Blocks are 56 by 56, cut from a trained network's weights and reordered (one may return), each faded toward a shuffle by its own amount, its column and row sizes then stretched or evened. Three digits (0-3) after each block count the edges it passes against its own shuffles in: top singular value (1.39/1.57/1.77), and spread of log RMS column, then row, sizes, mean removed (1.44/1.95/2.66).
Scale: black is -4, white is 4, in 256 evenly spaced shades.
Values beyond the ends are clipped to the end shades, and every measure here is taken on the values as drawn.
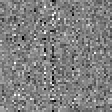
0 2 0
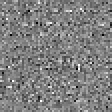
0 0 2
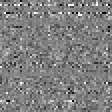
1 1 3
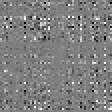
1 3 3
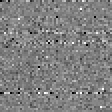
1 0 2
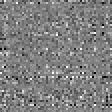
1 2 3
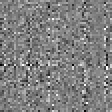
3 3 1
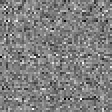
1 0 2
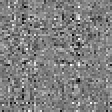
2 2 2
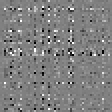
2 3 3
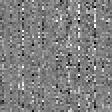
1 3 0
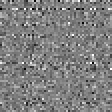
1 1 3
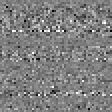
1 0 3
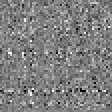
1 2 2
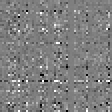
2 3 2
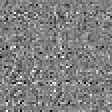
0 2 3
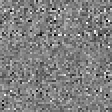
0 1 2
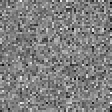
1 2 1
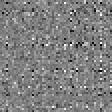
3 2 2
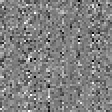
0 3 0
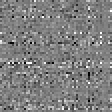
1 2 3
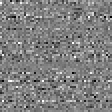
2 0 3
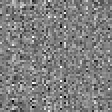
2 3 0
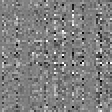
1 3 1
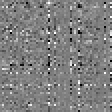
1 3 2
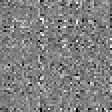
1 2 2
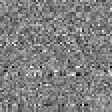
3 0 2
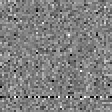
2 1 1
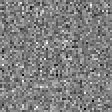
0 1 1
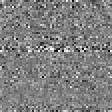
0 0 3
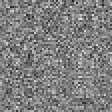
3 1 0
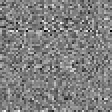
3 0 2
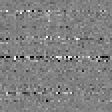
3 0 2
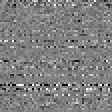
3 0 3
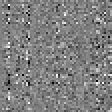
1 3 2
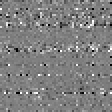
1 1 3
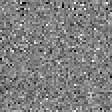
0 0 1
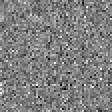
2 1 0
